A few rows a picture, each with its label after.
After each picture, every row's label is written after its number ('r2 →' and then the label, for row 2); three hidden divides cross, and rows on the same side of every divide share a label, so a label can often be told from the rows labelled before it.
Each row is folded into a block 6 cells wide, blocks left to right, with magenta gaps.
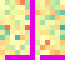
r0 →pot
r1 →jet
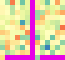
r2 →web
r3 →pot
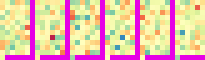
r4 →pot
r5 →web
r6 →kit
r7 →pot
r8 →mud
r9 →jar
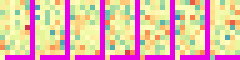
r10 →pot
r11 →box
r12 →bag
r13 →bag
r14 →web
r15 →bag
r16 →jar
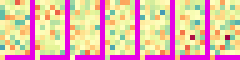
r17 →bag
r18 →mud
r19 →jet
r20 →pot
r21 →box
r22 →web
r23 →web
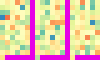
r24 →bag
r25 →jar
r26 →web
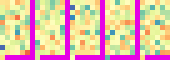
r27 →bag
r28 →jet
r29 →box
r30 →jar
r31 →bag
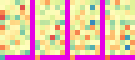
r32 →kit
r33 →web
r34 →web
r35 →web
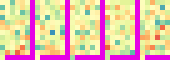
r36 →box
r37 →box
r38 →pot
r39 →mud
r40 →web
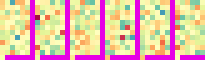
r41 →pot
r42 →mud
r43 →jet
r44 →web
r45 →box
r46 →kit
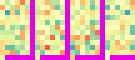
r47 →pot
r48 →web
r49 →web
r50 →box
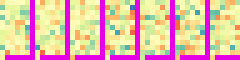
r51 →box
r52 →box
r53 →web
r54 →mud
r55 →kit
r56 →box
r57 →bag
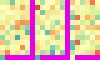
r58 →jar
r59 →mud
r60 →bag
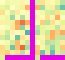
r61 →jar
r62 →mud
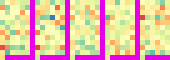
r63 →mud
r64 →kit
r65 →mud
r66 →bag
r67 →kit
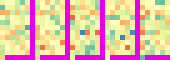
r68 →jet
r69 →jet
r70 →mud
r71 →jar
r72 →kit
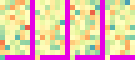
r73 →pot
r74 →web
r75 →mud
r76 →jet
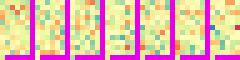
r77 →kit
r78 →box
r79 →pot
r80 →jar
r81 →pot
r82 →mud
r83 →pot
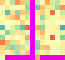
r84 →pot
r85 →jet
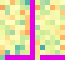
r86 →mud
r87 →pot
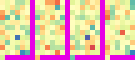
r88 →kit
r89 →bag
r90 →jar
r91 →mud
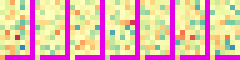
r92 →web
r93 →pot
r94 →jet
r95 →jar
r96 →web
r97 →web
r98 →web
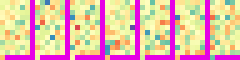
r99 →web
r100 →pot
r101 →bag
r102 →jet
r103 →jar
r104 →bag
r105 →kit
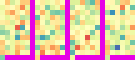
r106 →jar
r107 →box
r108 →jet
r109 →pot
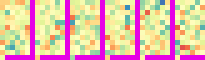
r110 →pot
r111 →web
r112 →kit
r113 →web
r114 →jet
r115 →jet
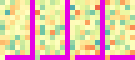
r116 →pot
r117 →kit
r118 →box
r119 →bag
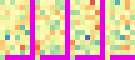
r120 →jar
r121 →mud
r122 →pot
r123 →jar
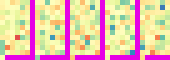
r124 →web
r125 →jar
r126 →web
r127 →kit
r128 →web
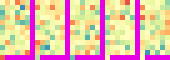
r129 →bag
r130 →pot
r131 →jar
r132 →bag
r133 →mud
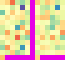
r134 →web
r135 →web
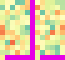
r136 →jet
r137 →mud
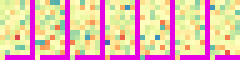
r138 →web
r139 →jet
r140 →jar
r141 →web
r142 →jar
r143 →jet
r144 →jet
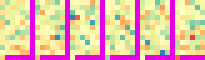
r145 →box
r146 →jet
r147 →bag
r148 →jar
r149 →kit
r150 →web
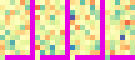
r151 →pot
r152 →mud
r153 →bag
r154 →jar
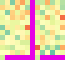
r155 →pot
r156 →mud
